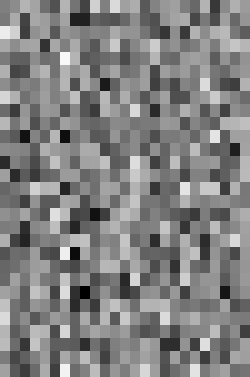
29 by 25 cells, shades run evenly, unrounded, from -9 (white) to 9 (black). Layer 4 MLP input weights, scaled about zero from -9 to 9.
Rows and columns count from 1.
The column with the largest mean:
3
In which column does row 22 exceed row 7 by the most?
13
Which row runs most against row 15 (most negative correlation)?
10
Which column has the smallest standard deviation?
25
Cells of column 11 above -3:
24
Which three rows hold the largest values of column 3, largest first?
11, 19, 18
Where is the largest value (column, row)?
9, 23
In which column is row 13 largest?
1
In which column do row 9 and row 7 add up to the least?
14
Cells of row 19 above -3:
19
